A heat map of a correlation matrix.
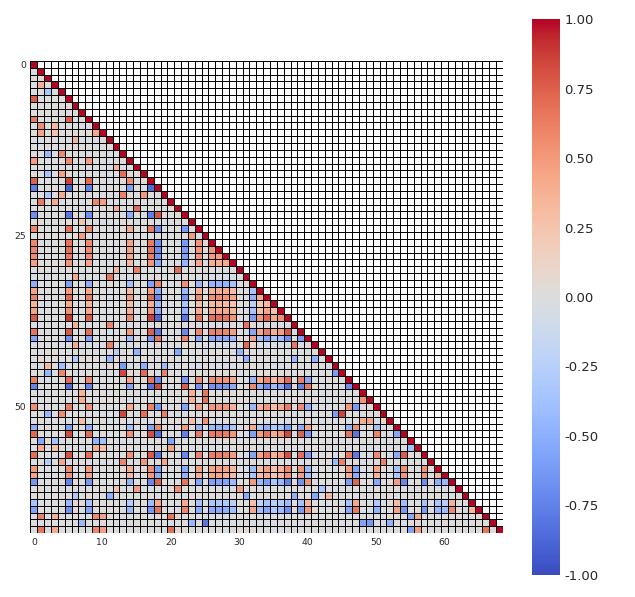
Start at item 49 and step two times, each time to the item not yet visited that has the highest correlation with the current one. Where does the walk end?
48
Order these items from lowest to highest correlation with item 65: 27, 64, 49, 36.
27, 36, 49, 64
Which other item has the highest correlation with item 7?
25
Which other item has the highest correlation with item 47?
18
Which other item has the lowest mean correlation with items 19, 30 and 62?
42
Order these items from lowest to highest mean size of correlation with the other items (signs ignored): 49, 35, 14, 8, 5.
49, 35, 14, 8, 5
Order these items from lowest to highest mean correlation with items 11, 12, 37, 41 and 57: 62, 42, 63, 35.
63, 42, 62, 35
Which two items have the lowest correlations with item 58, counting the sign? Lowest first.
44, 2
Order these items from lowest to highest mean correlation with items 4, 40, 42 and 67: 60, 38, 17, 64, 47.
17, 60, 38, 64, 47
